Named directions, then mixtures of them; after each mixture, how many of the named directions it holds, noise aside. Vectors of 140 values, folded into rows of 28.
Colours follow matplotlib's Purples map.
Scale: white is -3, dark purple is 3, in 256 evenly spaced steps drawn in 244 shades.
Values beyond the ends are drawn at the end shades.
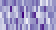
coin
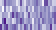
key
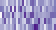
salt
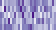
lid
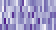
three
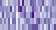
three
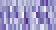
one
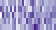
one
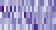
three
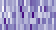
four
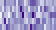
four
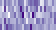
three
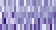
two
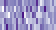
four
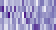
four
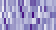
four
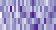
two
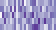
one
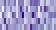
four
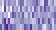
two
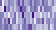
one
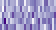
three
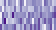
two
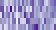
two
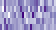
three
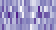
three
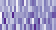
two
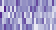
two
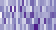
one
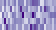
four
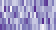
three
